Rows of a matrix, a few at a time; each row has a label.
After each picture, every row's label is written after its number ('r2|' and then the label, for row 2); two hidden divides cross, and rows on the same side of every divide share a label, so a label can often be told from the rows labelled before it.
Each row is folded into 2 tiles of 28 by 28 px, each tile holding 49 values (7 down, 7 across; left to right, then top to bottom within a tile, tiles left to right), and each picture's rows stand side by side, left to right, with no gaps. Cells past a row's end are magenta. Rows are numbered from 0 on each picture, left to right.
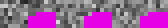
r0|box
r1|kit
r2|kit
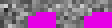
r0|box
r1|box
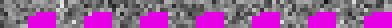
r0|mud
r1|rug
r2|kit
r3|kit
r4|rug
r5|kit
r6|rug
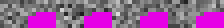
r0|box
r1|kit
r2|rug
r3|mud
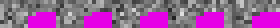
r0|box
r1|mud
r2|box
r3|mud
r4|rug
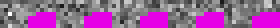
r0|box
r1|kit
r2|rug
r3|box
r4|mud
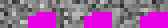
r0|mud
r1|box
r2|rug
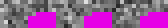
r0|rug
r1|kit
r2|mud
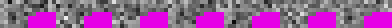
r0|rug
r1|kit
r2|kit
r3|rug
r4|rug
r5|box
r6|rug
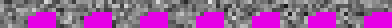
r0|box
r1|mud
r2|box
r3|mud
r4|kit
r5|kit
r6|kit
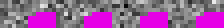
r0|mud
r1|box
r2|kit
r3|box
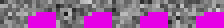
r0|box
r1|kit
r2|mud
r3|box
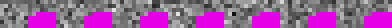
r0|box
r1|box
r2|rug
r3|box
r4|kit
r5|rug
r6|rug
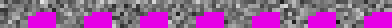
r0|mud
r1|mud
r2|kit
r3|kit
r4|box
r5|box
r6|box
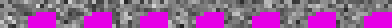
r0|kit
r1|rug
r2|mud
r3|kit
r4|mud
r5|mud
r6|box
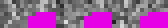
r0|mud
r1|mud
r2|box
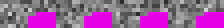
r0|box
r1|kit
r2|rug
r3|mud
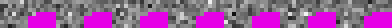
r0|kit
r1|kit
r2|box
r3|mud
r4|kit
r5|box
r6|box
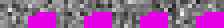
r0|kit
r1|rug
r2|rug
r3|mud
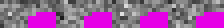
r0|box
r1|mud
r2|box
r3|box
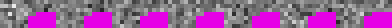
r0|box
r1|rug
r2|rug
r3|rug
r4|kit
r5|kit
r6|box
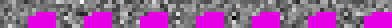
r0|box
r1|kit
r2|mud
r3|box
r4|box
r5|mud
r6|box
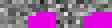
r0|rug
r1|box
